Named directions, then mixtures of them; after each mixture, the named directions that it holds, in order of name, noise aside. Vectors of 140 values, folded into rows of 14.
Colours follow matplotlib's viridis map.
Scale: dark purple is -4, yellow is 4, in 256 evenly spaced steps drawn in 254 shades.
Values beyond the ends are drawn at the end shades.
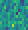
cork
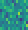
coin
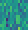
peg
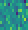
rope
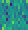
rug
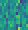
cork, peg, rope.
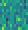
peg, rope, rug.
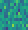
coin, cork.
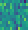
peg, rope.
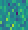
cork, peg, rope.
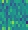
coin, cork, rug.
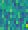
coin, peg.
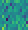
cork, peg, rug.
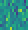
peg, rope.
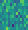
cork.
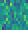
rug.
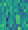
peg.
